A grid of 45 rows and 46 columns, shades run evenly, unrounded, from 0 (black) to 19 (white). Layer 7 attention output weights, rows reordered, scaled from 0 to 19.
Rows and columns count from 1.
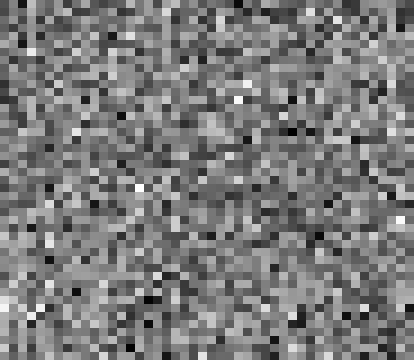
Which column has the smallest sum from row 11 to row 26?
22
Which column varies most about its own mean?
6
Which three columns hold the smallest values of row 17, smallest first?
33, 35, 32
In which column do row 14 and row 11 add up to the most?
44
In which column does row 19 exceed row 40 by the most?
41
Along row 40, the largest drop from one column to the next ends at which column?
34
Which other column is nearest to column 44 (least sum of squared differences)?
25
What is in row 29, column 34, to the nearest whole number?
4
